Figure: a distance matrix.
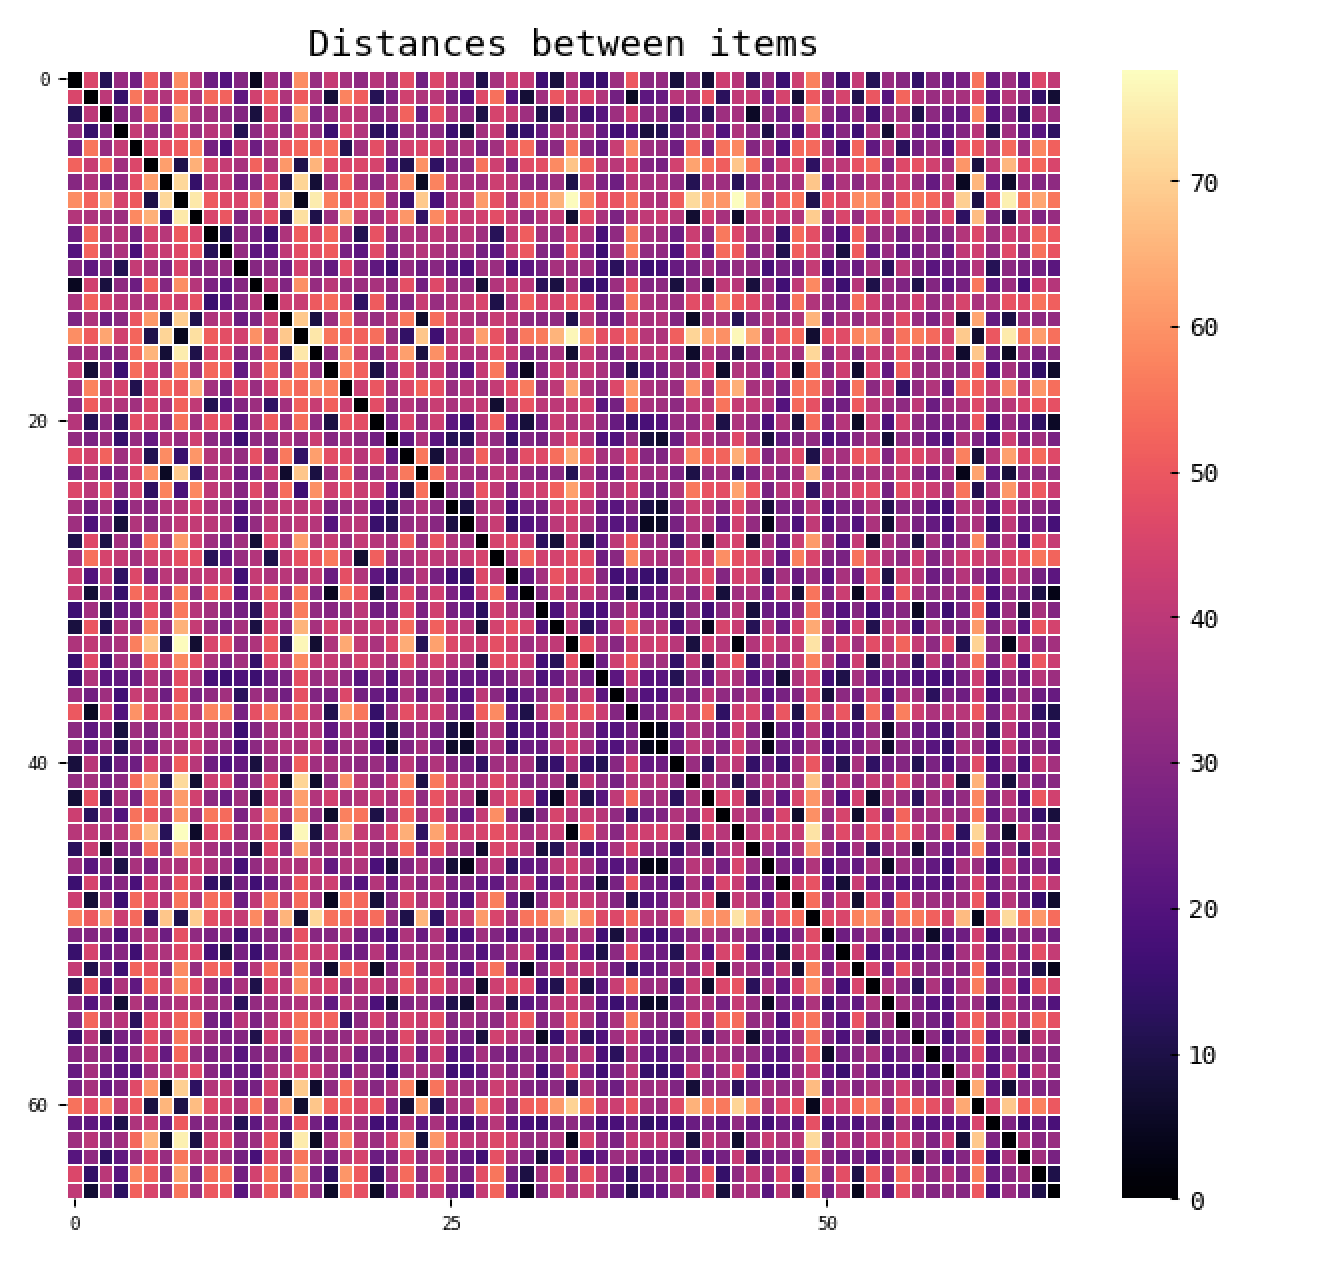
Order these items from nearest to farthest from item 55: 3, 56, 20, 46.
56, 46, 3, 20
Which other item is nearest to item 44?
33
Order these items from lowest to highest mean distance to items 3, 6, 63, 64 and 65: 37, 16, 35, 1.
1, 37, 16, 35
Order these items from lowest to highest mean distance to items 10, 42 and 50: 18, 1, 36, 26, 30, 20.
36, 26, 18, 20, 30, 1
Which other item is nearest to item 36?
50
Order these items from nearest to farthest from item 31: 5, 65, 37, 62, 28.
65, 62, 37, 28, 5
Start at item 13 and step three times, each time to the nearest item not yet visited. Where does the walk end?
9
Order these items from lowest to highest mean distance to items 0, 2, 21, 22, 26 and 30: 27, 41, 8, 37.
27, 37, 41, 8
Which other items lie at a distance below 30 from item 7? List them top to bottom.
5, 15, 22, 24, 49, 60
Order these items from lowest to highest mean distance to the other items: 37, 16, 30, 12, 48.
12, 30, 48, 16, 37
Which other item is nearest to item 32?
42
